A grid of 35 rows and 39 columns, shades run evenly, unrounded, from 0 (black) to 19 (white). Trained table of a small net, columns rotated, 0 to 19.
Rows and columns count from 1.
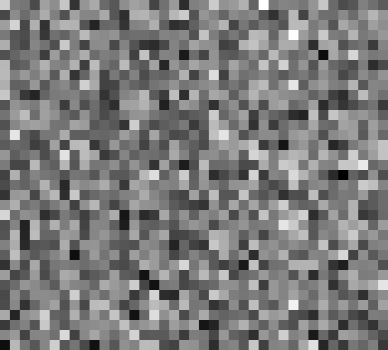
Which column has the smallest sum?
3
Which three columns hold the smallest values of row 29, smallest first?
16, 34, 27
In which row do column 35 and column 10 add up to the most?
26
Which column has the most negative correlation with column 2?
18
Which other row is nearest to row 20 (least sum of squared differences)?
12
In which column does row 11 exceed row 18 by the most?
13
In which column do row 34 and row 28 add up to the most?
7
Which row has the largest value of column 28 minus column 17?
11
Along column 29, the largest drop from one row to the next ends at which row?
8
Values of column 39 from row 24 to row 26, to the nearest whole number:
9 10 9
